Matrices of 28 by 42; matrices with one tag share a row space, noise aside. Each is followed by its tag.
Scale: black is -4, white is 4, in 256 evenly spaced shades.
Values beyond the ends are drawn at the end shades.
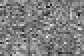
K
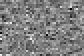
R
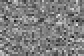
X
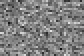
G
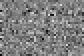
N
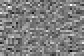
R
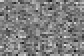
G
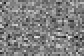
X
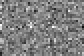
N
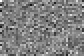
N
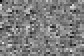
R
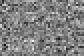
X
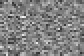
G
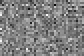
N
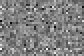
N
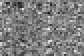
K
